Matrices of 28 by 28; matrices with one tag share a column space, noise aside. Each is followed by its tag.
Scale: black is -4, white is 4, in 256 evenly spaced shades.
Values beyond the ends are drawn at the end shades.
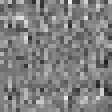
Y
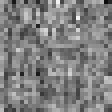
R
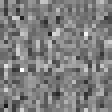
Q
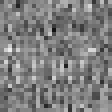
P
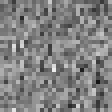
Q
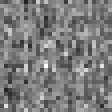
Q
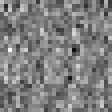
P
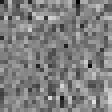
Y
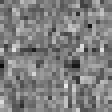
P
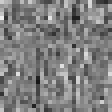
R
